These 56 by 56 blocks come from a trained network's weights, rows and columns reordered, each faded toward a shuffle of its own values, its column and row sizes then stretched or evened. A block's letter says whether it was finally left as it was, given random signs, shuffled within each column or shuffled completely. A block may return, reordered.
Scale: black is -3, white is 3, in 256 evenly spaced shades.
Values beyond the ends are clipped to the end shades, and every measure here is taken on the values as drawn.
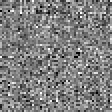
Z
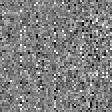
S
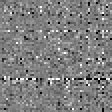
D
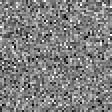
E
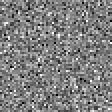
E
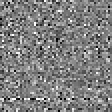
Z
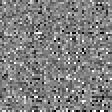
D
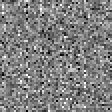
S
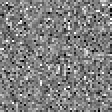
S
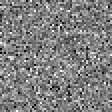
E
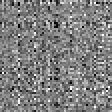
Z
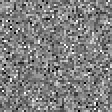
E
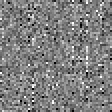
S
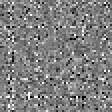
Z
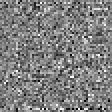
Z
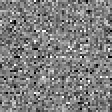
D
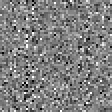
S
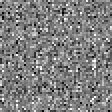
S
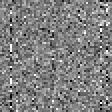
S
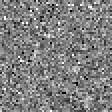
E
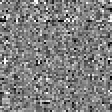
D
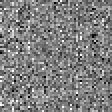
S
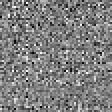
D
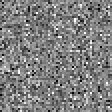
S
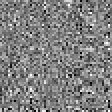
Z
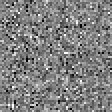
S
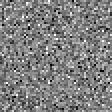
E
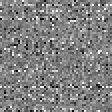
D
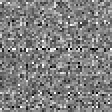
Z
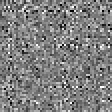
Z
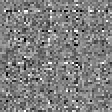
D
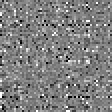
Z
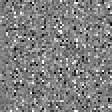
S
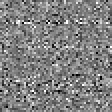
D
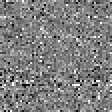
D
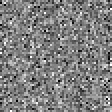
S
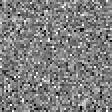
E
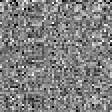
Z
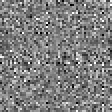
D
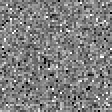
E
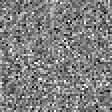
E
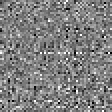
Z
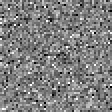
E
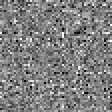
D
